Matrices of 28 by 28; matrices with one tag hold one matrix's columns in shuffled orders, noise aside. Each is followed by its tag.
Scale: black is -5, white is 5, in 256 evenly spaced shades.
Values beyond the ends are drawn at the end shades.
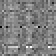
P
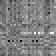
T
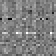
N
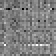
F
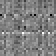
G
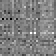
N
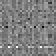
P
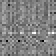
T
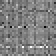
P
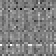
F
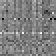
N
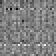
F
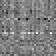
N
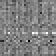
T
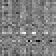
T
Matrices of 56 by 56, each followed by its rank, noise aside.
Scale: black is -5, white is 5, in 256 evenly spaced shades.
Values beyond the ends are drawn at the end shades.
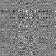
four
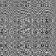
four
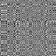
two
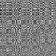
three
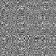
five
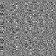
five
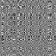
four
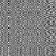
three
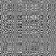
three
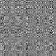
four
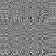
two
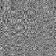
five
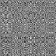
four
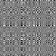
two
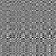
two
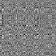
five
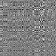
three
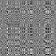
two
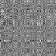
four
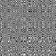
four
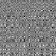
four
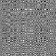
four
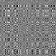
two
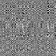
four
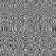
four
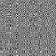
four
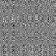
five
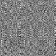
five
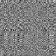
five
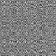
five
